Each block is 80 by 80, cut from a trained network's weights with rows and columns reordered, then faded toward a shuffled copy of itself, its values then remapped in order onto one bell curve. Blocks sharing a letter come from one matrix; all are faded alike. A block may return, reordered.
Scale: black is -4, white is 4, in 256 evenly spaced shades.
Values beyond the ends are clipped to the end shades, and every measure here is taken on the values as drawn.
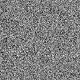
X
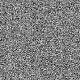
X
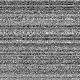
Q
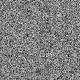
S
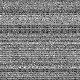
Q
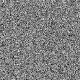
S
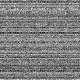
Q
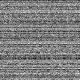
Q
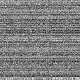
Q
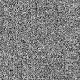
S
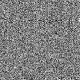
X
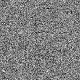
S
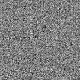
X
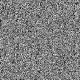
X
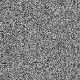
S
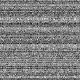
Q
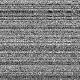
Q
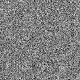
X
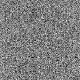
X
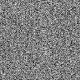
S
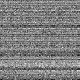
Q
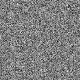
X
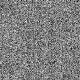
X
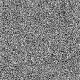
S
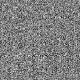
X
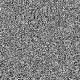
X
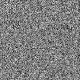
X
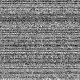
Q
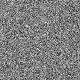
S
